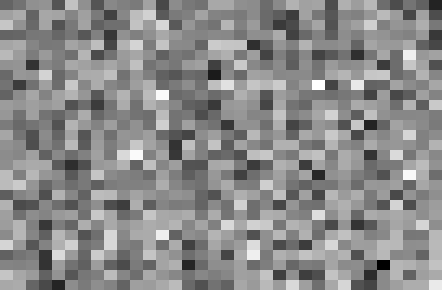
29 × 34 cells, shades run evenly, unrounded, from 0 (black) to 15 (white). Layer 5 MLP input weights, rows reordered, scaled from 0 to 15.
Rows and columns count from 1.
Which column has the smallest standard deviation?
16
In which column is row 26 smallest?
4
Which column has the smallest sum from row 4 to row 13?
23
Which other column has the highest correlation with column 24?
11
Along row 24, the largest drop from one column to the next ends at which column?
14
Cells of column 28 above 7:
20
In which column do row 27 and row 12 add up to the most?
26
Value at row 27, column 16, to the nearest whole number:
6
